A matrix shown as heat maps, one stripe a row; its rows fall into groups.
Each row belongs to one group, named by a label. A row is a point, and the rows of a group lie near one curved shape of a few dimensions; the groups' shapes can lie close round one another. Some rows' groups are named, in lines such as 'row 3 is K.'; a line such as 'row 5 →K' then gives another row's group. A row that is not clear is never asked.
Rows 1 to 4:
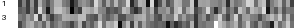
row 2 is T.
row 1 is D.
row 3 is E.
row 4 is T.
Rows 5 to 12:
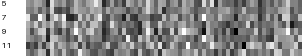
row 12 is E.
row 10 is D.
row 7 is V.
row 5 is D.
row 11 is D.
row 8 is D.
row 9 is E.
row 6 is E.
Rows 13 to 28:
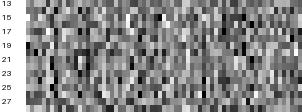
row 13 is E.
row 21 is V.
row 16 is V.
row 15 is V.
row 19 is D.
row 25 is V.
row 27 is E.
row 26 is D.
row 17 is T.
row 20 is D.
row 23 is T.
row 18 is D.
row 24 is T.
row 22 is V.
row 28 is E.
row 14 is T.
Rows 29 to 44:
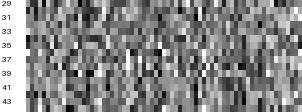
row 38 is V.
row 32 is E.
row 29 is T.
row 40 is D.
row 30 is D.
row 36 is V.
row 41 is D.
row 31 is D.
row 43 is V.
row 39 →E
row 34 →D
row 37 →D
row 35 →D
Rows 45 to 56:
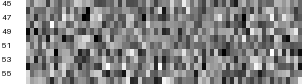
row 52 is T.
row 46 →V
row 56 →V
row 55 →D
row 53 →D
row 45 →E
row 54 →D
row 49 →D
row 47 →V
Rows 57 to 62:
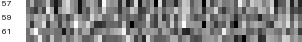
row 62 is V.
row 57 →D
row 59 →E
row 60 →E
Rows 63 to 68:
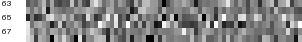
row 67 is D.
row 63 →E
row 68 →V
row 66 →V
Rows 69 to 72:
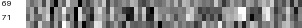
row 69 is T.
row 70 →V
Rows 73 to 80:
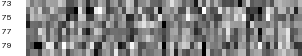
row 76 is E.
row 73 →D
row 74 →E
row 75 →V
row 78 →E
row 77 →E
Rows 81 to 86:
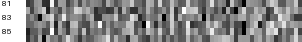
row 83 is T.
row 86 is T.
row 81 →D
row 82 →E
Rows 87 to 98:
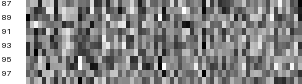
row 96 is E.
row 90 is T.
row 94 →D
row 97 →T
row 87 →T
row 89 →D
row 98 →T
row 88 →T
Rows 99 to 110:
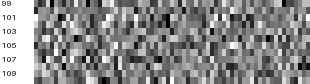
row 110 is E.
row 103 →T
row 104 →V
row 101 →V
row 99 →T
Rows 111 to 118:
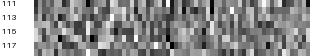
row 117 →E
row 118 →E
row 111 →D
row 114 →E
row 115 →D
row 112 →T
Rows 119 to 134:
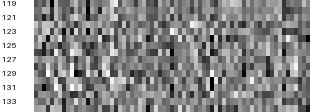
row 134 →T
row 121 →T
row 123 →T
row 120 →T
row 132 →E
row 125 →D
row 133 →T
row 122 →E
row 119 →T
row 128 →V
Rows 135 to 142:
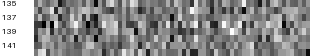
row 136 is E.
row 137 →V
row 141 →E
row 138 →T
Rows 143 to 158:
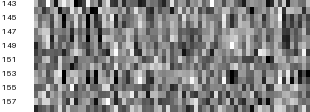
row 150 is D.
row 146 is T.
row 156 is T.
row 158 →D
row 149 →T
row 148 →T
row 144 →V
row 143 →V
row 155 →V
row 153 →T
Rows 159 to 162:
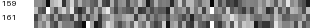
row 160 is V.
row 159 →T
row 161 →T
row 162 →E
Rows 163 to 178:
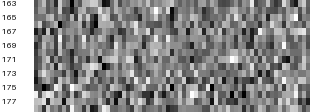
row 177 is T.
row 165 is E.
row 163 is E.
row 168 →D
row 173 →V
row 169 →D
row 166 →V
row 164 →E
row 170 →E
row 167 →D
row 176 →E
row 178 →V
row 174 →D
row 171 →T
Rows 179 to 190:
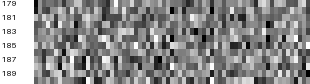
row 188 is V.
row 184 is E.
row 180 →T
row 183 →T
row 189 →T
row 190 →E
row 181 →E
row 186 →T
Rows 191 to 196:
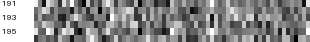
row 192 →T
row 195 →V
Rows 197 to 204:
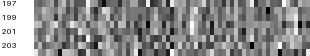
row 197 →E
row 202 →E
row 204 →V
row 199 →E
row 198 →E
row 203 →V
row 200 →D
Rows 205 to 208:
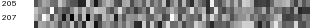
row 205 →E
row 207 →T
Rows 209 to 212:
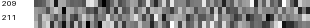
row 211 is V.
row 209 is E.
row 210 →T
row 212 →T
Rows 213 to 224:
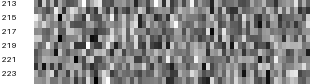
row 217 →D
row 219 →E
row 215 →V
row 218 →V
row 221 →V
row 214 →T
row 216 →V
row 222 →D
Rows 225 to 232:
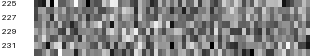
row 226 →T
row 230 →T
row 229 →V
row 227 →T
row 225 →T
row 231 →T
